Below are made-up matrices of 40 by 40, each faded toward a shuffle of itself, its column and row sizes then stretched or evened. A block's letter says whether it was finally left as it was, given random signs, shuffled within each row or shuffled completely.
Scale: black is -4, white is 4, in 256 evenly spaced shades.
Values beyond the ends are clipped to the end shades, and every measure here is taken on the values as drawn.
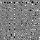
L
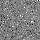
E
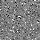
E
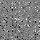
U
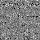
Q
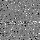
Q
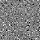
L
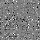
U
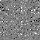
U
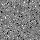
E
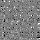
L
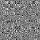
L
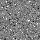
E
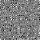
L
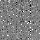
U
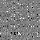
L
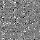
U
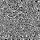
Q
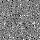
Q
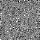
U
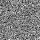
Q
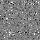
Q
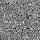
Q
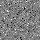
E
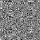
L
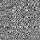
L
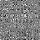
L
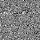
Q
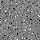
E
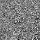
U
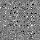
U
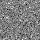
E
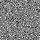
E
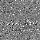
Q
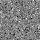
E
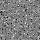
E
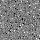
E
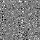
U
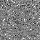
Q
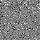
Q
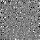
L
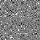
L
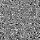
U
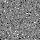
E
